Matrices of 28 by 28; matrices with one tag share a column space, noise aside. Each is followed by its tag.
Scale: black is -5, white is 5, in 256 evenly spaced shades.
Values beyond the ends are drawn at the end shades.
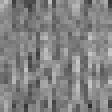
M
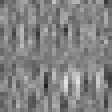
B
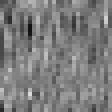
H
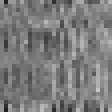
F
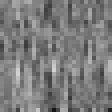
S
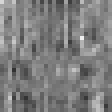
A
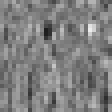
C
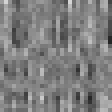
A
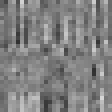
A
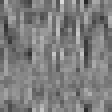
H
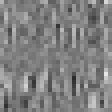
B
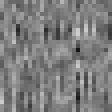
C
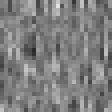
M
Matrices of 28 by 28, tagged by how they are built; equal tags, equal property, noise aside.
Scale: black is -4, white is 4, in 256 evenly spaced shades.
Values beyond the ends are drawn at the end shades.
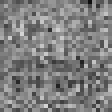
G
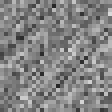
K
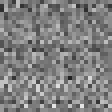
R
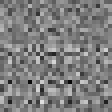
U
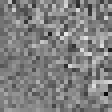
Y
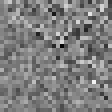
Y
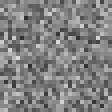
R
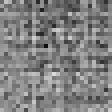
G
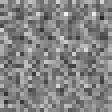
R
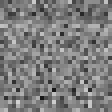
R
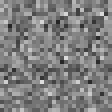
R
